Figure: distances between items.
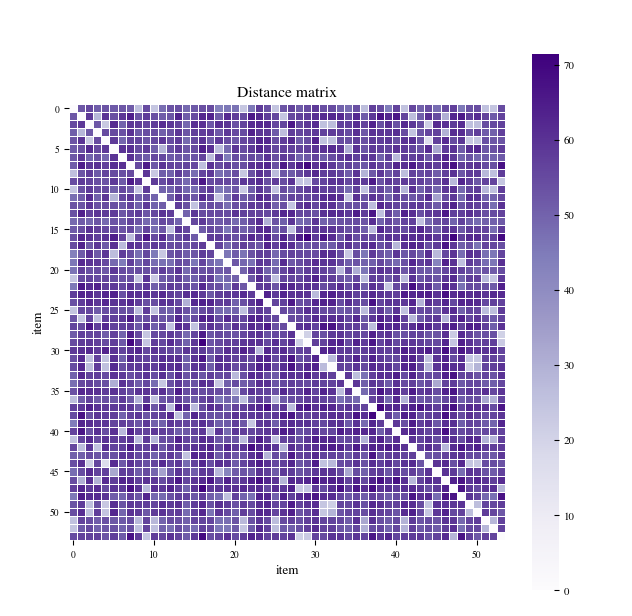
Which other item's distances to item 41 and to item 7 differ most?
16
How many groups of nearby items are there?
14
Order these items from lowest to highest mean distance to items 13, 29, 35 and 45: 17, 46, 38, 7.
38, 17, 7, 46
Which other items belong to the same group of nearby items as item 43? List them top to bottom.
14, 24
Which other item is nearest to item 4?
44
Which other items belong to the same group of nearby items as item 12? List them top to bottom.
15, 27, 37
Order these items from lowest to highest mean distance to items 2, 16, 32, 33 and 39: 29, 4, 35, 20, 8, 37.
4, 20, 35, 8, 37, 29
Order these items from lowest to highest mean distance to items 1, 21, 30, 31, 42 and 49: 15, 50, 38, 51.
50, 51, 15, 38
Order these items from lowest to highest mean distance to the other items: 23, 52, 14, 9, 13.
52, 14, 9, 13, 23
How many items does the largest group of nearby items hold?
9
